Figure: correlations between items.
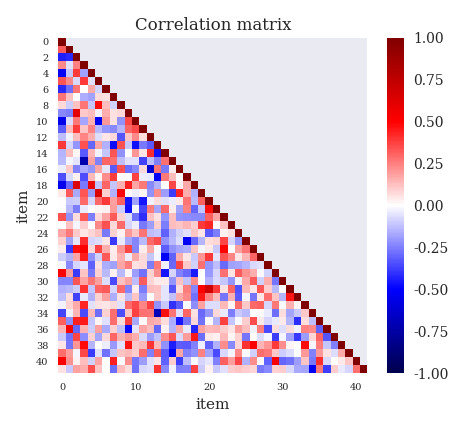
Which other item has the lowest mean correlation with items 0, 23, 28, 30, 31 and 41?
34
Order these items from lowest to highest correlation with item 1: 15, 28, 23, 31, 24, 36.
28, 31, 15, 23, 24, 36
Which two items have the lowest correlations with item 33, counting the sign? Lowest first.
15, 16
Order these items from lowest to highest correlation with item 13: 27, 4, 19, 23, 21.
4, 21, 27, 23, 19
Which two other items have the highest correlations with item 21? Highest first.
20, 31
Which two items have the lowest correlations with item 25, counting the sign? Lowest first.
17, 7
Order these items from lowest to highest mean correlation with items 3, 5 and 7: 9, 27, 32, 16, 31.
16, 32, 9, 27, 31
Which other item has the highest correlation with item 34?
14
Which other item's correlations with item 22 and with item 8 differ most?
19
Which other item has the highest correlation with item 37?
18
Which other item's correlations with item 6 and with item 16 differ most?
12
